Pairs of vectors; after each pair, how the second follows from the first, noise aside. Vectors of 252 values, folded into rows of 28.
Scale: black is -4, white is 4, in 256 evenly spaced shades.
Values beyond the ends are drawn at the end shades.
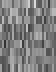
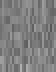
reversed, shrunk.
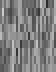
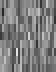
negated.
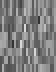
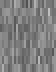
wrapped around, shrunk.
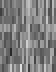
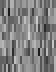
wrapped around, negated.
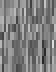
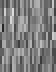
reversed, negated.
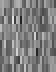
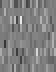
negated, partly zeroed.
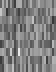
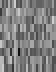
negated.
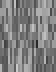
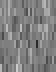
partly zeroed.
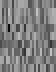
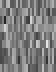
reversed, negated.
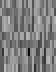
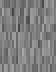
wrapped around, shrunk.
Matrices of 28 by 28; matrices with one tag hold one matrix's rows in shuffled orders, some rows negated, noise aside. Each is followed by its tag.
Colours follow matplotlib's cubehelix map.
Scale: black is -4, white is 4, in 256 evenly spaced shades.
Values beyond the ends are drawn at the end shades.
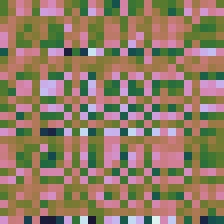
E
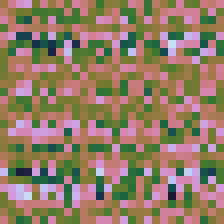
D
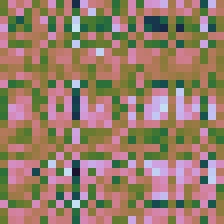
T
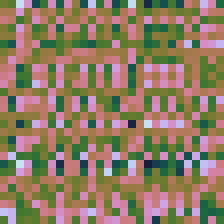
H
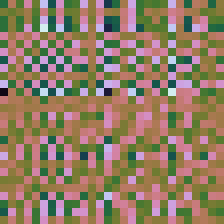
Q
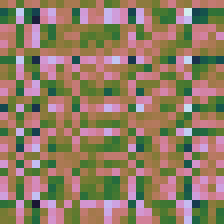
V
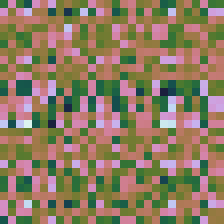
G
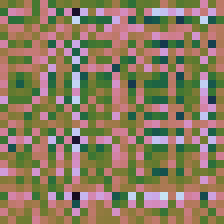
T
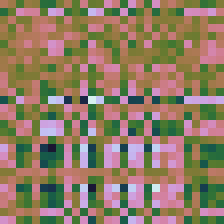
E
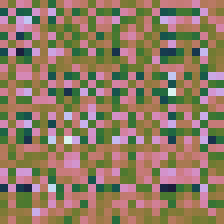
G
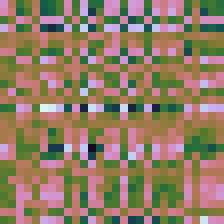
E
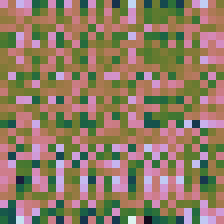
H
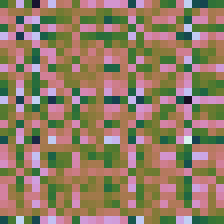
V
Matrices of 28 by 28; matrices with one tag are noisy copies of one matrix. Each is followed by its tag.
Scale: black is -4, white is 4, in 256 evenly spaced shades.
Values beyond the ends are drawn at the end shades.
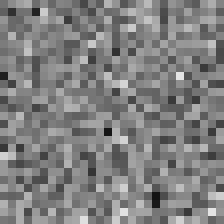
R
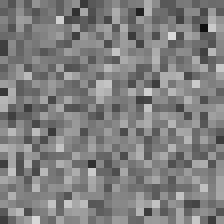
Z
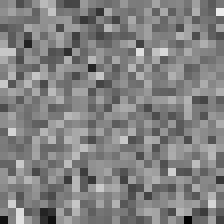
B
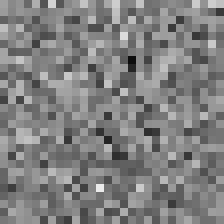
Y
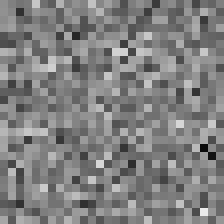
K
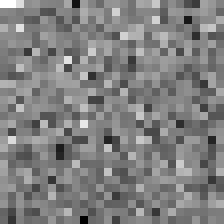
Y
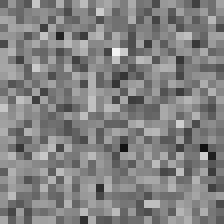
K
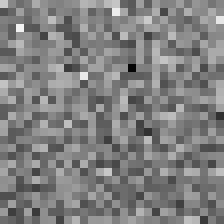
Y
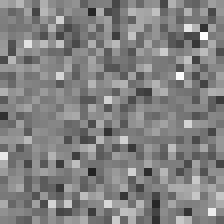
R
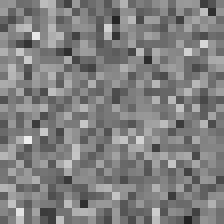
B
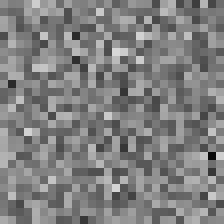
K
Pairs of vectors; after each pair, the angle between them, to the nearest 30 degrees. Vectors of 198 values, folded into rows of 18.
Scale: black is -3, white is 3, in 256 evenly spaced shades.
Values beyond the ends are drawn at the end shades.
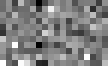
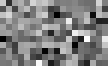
120 degrees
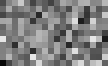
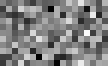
60 degrees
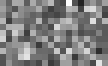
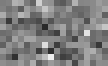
90 degrees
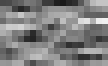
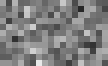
90 degrees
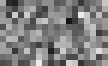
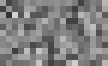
30 degrees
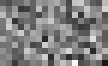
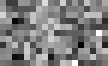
60 degrees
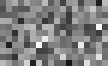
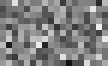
30 degrees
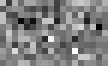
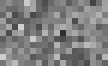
90 degrees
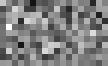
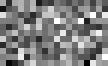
90 degrees
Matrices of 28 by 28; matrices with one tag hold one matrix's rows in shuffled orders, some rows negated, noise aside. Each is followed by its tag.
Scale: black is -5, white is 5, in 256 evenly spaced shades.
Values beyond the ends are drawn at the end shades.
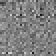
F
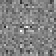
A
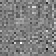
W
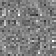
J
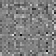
W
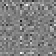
A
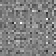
W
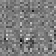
A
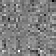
J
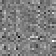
J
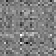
A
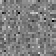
J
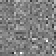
W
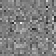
W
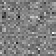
J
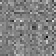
W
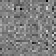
W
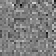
W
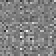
A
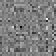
W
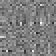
F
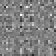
A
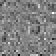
J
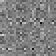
F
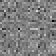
J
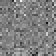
W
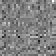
J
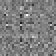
A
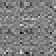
A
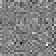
W
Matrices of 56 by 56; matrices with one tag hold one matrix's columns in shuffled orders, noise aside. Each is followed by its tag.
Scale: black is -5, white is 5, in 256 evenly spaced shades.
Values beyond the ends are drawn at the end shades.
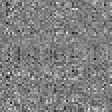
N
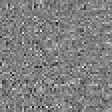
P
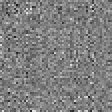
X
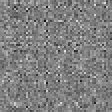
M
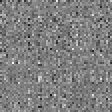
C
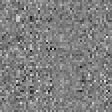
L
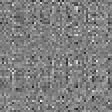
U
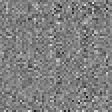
X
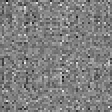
U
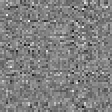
M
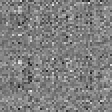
U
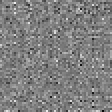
X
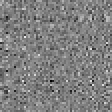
L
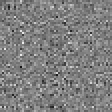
P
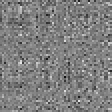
U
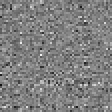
P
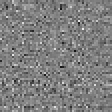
P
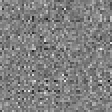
L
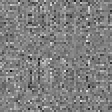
U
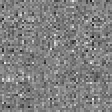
C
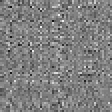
M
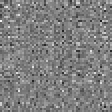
M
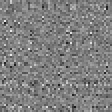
P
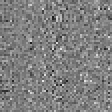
L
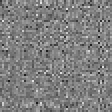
M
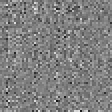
X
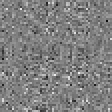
N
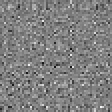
P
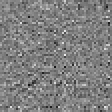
P
